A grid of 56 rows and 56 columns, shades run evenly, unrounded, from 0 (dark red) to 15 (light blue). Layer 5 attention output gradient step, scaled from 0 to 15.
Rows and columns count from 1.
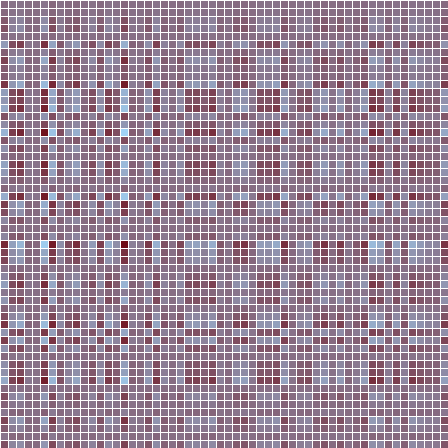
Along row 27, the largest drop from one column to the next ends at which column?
7
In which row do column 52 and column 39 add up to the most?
31
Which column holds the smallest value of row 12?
6
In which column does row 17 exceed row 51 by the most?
16
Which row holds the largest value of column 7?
17
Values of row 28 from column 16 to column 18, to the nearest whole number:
10 7 7
